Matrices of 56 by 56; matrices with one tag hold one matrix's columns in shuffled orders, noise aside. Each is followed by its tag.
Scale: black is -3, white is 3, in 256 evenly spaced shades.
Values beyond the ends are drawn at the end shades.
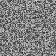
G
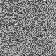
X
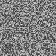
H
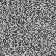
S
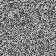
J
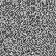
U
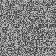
G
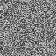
G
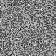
S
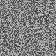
S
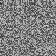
U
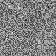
J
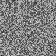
U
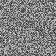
X
